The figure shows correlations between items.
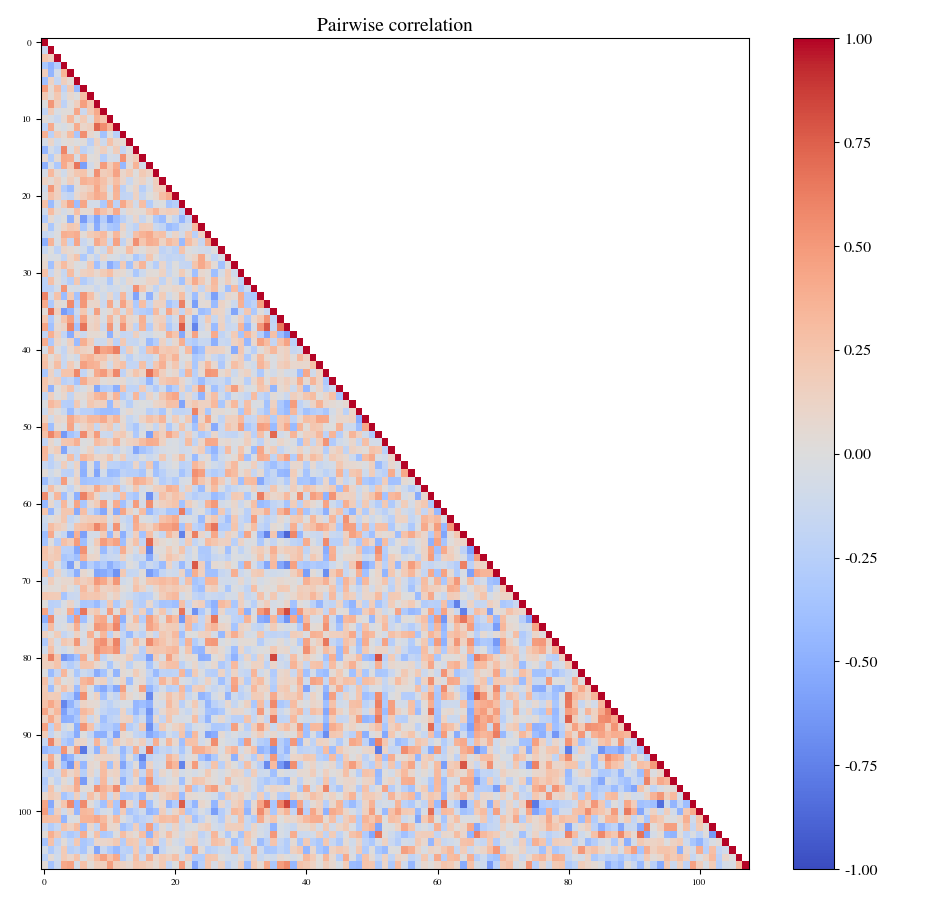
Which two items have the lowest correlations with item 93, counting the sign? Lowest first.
15, 3
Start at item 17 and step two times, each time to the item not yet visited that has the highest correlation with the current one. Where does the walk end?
11
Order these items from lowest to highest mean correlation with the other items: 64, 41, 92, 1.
92, 64, 1, 41
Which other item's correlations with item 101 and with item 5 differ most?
59
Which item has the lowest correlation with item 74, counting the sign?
64
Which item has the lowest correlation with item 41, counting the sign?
57
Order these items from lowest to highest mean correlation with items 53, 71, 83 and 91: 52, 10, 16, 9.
16, 10, 52, 9
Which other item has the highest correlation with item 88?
80
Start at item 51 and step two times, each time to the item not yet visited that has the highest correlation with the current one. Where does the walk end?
35
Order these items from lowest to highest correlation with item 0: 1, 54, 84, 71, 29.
1, 71, 29, 84, 54
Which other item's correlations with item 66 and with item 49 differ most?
85
